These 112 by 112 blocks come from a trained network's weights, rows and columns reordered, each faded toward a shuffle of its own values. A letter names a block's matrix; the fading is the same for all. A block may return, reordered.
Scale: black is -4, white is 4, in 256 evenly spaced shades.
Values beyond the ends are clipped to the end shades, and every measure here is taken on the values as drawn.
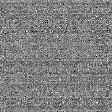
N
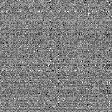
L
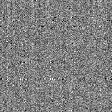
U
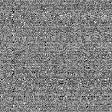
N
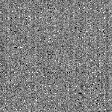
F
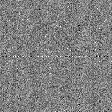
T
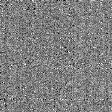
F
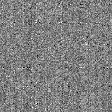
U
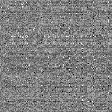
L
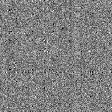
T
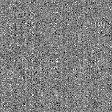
F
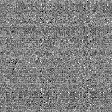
N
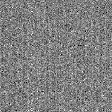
U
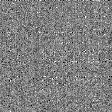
F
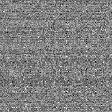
L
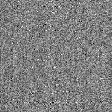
U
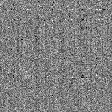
T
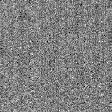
T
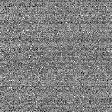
N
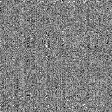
U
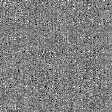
F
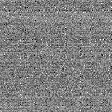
N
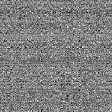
N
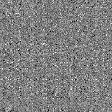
F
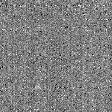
F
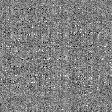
F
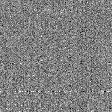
T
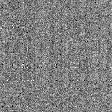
T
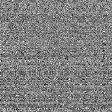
N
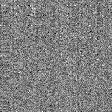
T
